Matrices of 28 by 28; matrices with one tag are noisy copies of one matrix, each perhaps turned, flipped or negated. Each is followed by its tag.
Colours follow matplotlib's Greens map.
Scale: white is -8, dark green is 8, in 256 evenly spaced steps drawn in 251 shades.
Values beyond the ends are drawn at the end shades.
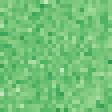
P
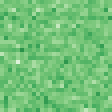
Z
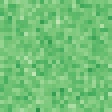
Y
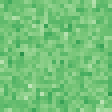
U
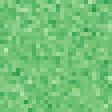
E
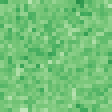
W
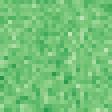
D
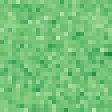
P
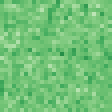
Z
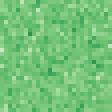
Y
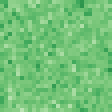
W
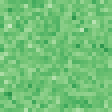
E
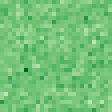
U
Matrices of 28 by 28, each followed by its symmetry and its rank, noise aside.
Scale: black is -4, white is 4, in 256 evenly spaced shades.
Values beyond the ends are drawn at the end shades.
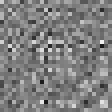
symmetric, rank four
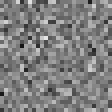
no symmetry, rank four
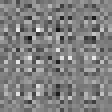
antisymmetric, rank two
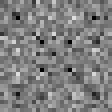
symmetric, rank three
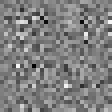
no symmetry, rank four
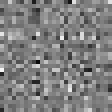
antisymmetric, rank four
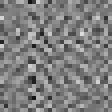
no symmetry, rank three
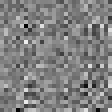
symmetric, rank four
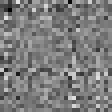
no symmetry, rank four
